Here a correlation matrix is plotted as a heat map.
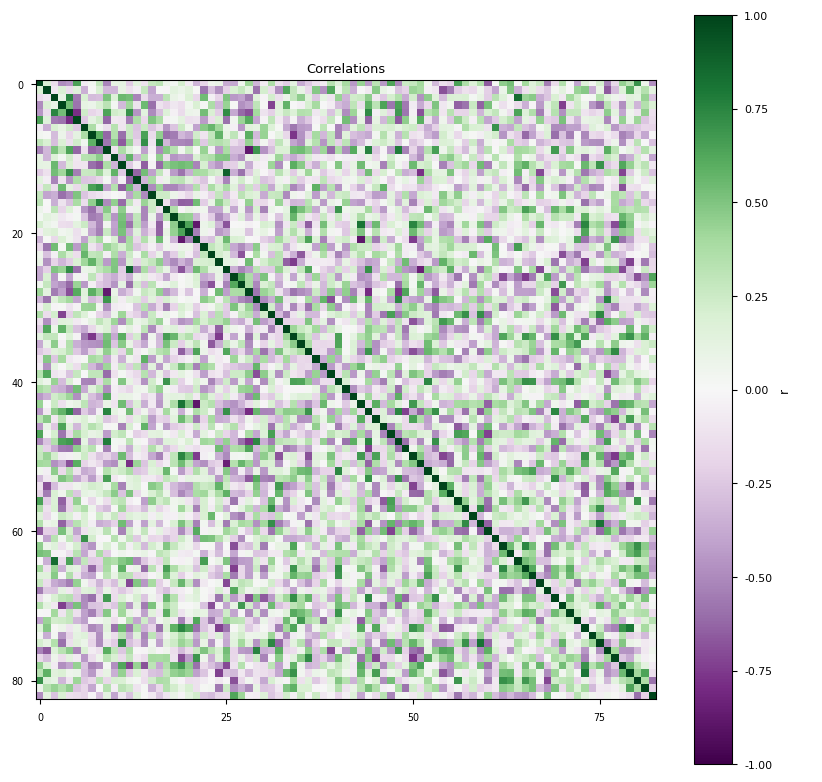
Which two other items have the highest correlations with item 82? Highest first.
26, 68
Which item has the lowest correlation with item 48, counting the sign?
28
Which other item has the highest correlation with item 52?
40
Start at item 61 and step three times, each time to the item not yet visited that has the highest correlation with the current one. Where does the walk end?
58
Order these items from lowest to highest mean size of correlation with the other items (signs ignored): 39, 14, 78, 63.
63, 39, 14, 78
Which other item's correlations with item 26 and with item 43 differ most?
65
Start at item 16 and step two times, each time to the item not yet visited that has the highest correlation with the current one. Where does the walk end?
14
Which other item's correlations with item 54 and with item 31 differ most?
75
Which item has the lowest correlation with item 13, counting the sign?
12
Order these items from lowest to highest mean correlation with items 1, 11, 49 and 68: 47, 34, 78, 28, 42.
42, 34, 47, 28, 78
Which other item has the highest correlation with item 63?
80
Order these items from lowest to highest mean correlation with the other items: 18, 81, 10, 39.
39, 10, 18, 81
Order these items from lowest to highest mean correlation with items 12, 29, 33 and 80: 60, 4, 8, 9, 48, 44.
60, 8, 9, 48, 4, 44
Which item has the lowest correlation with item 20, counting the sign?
16
